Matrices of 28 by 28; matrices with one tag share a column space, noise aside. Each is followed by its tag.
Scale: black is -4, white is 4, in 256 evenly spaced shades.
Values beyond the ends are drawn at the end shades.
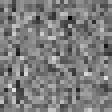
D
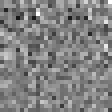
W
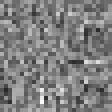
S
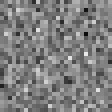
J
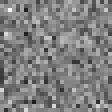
J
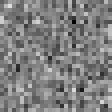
D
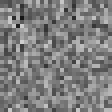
W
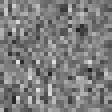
S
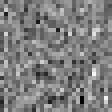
S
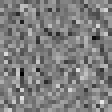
J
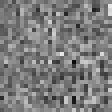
S
